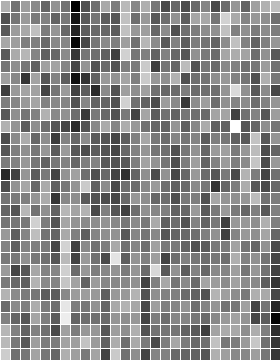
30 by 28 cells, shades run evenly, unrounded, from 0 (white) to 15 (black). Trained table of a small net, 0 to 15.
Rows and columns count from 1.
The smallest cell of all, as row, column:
11, 24
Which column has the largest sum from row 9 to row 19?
12
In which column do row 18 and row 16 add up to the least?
9
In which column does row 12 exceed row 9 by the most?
13
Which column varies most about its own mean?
8
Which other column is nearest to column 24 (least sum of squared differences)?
14
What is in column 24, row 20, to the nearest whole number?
7
